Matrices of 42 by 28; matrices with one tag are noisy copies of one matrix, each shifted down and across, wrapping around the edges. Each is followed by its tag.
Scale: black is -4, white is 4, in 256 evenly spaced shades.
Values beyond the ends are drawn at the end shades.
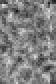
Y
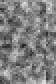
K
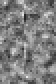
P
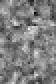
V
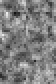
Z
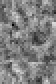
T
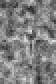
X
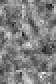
T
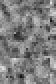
T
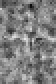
X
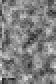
P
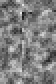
P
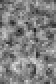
K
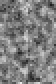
Y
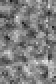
K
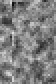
P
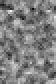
Y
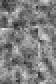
T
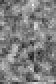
V
